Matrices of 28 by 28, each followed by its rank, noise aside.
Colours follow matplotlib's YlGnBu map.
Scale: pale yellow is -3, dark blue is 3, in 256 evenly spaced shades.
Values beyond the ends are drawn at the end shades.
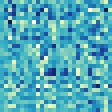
six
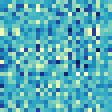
four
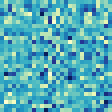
six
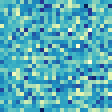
eight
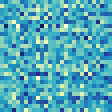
six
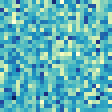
eight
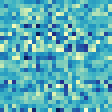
six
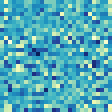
eight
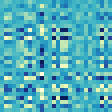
two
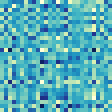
three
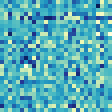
six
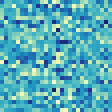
six
